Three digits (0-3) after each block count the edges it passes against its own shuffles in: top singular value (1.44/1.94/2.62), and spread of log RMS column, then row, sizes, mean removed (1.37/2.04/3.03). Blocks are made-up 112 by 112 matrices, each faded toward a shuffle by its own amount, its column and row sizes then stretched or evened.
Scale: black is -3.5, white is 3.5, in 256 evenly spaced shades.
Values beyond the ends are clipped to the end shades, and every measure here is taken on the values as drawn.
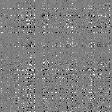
2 3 3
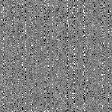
2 3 1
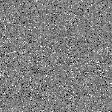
0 1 1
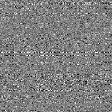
2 0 3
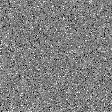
0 0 1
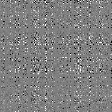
2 3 3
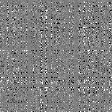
0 3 3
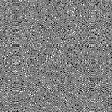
3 0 1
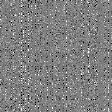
1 3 1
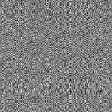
3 3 0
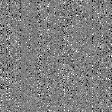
0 3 0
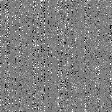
0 3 0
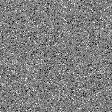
1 0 1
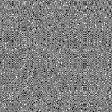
3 1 1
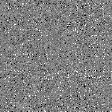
0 2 2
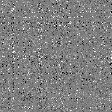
1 2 2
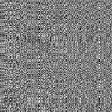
3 3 1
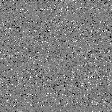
1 0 2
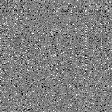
2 1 1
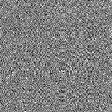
3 0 1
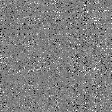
0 2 2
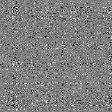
1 2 3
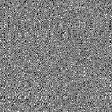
3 2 0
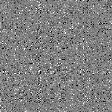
2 2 2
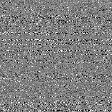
1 0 3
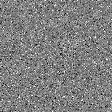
1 0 0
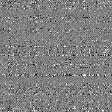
2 2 3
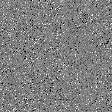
0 1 1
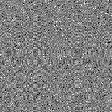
3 0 0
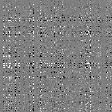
2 3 3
